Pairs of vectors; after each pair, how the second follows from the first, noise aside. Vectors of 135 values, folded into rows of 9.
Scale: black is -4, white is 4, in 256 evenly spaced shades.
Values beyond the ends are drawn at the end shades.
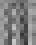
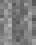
wrapped around, negated, shrunk.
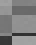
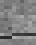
partly zeroed.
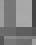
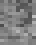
negated, partly zeroed.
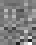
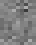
wrapped around, negated, shrunk.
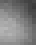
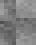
wrapped around, shrunk.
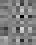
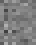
wrapped around, shrunk.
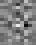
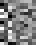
wrapped around, scaled up.
